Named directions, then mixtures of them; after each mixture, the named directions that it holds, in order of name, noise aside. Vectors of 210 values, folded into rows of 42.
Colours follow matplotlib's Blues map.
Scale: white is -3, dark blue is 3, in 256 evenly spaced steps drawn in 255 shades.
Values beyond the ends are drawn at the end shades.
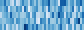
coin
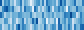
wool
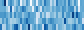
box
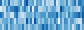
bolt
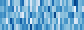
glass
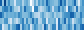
box, wool.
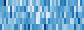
box, coin.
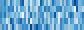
glass.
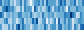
wool.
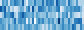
bolt.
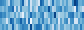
glass.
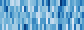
coin, wool.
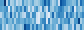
box, coin.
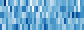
bolt, box.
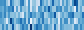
glass.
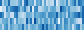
bolt.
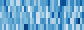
coin.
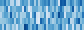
coin.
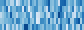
coin.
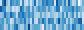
bolt, box.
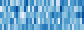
bolt, coin.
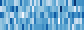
bolt, glass.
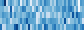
box.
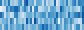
bolt.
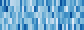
coin, wool.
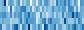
box.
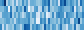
box, coin.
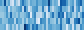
coin.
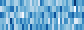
bolt, glass.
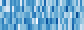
box, wool.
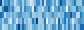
wool.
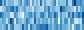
bolt, glass.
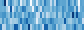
box.
